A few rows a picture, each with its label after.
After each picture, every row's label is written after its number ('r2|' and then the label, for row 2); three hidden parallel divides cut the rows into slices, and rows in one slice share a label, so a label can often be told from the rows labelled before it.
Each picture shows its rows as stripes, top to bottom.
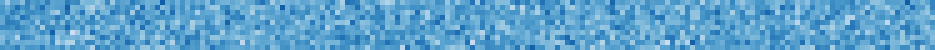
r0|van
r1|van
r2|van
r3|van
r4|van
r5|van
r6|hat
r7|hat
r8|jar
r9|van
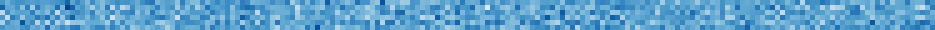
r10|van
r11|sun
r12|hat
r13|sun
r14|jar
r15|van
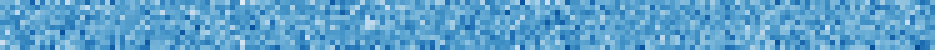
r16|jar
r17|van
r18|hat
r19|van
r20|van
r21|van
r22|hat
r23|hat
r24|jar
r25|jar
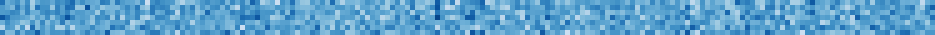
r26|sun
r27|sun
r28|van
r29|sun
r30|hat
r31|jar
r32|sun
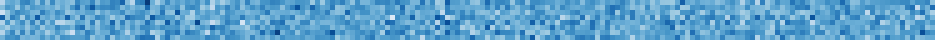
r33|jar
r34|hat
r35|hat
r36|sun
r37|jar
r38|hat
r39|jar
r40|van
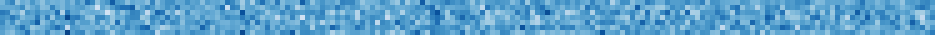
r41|hat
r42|hat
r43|sun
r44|sun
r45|van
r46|hat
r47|van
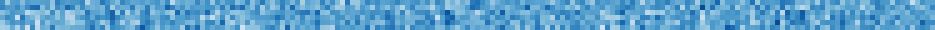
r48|van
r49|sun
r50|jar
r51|jar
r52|jar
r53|jar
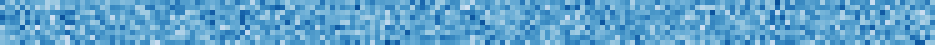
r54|hat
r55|jar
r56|sun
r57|sun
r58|sun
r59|jar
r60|van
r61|hat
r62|jar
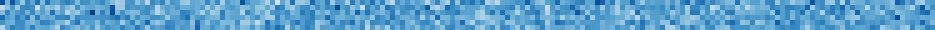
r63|sun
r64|jar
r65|jar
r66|van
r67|hat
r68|hat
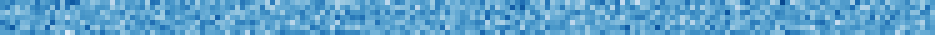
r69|sun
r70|van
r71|hat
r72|hat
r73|van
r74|van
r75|hat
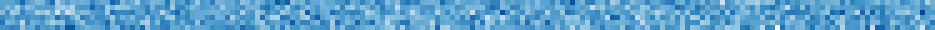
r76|hat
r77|hat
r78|jar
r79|sun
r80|van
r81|sun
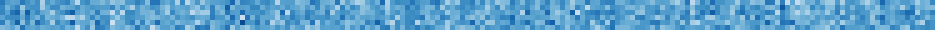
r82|sun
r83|van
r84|sun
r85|hat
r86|sun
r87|hat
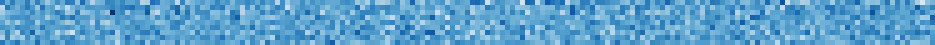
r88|sun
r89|jar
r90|jar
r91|van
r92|hat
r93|van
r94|jar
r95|van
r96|van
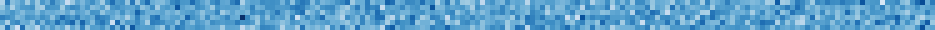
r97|jar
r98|hat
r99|hat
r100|sun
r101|sun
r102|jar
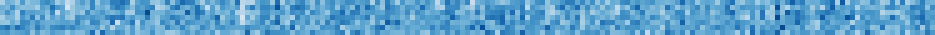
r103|jar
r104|jar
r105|jar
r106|jar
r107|hat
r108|van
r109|hat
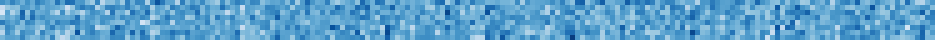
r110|sun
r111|jar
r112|jar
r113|hat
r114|van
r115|jar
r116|jar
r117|jar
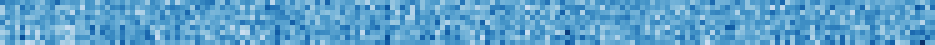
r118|van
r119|jar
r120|hat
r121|hat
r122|van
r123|jar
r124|jar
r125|jar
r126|jar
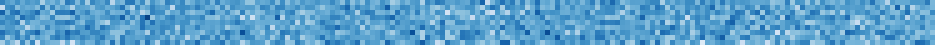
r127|van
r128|hat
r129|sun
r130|jar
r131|van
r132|hat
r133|sun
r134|van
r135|jar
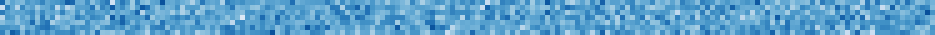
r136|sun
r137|jar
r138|van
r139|jar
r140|hat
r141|van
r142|sun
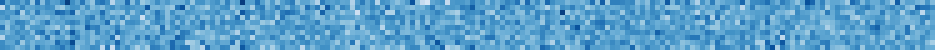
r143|sun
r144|hat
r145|sun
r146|hat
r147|van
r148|hat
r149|van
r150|hat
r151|van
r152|sun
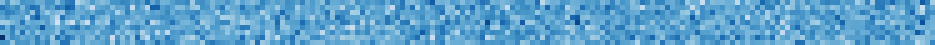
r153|hat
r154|sun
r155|van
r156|hat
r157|jar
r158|van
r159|hat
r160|sun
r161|van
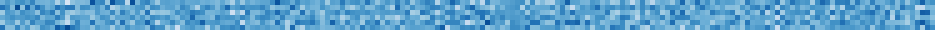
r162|jar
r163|sun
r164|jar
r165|van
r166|jar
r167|sun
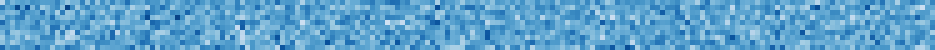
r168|hat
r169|sun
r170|hat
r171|jar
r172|sun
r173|van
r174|jar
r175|jar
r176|hat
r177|sun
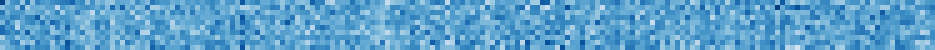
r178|sun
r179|jar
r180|van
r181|van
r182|van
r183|van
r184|sun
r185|hat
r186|sun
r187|sun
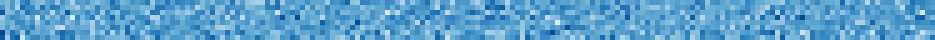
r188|hat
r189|hat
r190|sun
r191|jar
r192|hat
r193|hat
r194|sun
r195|sun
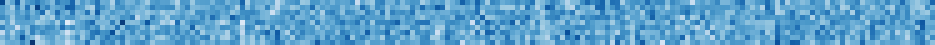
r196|sun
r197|sun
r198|van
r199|van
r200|jar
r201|hat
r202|jar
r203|jar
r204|jar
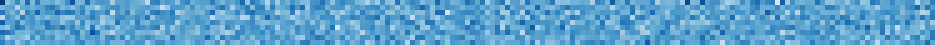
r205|sun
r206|hat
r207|sun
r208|jar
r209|van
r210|van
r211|van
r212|hat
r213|van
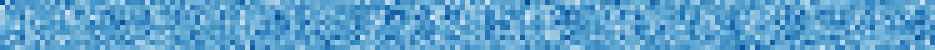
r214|sun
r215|hat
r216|jar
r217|jar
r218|jar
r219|hat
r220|hat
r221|jar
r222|van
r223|van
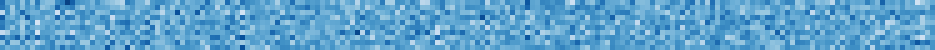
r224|sun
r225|van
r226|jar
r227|sun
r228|hat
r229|van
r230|jar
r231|sun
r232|jar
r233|van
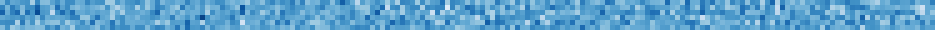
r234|van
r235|sun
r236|sun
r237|hat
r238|jar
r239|hat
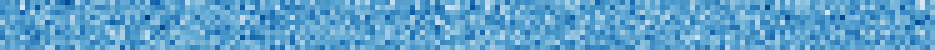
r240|sun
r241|sun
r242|van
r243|jar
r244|jar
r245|van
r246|sun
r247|sun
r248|hat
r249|van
